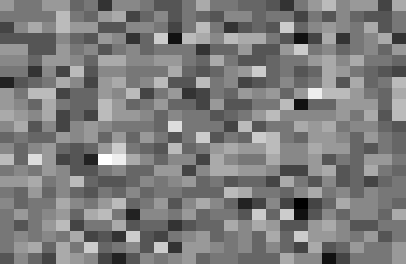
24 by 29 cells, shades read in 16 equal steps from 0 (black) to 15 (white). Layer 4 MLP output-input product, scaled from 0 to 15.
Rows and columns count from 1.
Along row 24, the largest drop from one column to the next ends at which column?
24
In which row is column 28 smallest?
1
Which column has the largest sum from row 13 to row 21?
9
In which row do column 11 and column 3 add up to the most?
15
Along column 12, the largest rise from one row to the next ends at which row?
23
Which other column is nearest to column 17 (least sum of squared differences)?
28
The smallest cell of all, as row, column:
19, 22
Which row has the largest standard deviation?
4
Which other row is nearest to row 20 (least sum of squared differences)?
10
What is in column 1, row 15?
11
